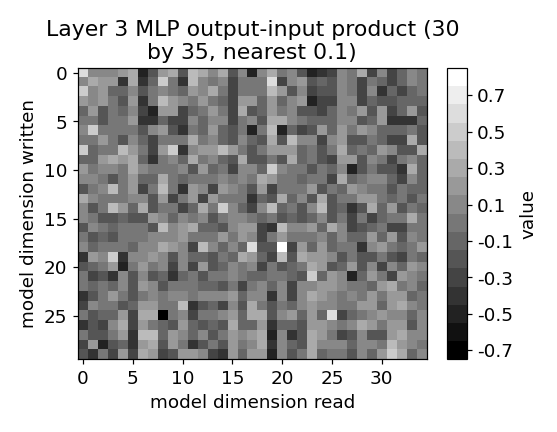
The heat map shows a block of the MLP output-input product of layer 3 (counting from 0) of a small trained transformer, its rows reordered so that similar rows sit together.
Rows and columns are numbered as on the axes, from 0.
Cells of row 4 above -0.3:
29
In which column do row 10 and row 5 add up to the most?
19
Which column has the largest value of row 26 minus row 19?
4
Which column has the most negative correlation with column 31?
5
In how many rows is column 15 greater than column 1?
14
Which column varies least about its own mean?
34
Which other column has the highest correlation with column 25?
23
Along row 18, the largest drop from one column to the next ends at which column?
21
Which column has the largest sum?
8
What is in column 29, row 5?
-0.1
